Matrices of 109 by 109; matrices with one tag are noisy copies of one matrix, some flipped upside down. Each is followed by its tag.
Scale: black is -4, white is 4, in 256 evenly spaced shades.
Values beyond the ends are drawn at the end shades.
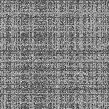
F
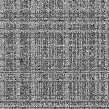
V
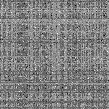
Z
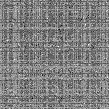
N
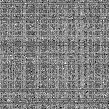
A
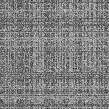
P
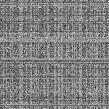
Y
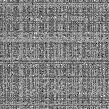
Y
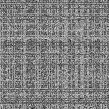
A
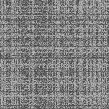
F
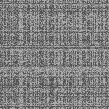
Y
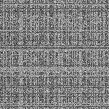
Y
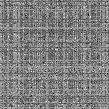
N
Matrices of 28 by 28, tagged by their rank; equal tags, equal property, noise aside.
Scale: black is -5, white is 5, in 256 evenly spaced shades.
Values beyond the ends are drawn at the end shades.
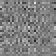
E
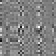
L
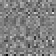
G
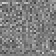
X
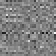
G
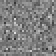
X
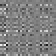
L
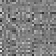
G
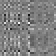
L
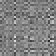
E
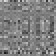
E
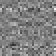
G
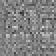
X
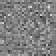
X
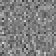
X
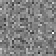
X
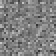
X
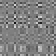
L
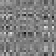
L
